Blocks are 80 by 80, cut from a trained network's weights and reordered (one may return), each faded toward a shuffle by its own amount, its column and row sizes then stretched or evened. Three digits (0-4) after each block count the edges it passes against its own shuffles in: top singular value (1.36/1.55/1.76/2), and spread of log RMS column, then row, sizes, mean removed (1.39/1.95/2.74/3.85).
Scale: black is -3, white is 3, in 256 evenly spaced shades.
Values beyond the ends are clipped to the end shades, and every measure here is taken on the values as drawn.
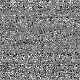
0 0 2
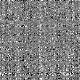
2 1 3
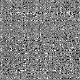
0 1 3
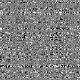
3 2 4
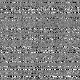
1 0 4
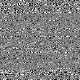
0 1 4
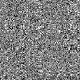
3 1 1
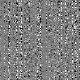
1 4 2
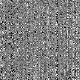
1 3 2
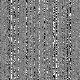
2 4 0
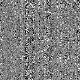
0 3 1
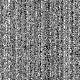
4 2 0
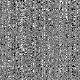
1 3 2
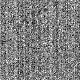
3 0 1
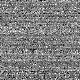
2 0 2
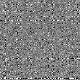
3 2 3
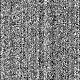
3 1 0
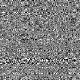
4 0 3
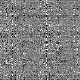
2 3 2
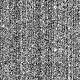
3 0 0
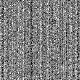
4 2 0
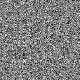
2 1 0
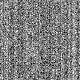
3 0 1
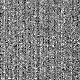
3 1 1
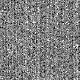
2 1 1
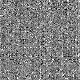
1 0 2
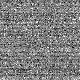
2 0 0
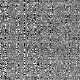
2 3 0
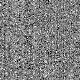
0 1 0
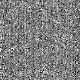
0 2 1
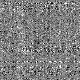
1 0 3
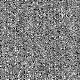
0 0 1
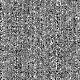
1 2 0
